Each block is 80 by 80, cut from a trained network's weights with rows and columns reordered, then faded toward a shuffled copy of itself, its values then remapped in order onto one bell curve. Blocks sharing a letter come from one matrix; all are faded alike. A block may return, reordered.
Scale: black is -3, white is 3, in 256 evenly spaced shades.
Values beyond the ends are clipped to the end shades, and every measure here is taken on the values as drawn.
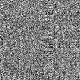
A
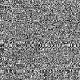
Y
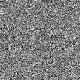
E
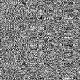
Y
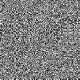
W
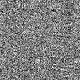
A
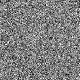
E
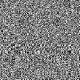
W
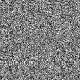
A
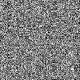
A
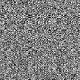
Y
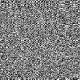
W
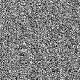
A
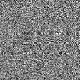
W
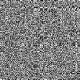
W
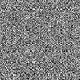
Y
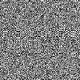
W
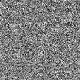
A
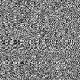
W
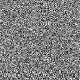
W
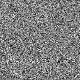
E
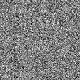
A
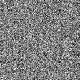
A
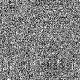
E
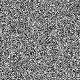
E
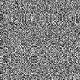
W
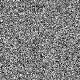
E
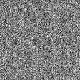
A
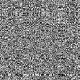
Y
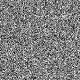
E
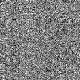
A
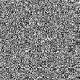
W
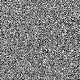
E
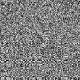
Y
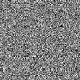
W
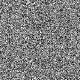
E
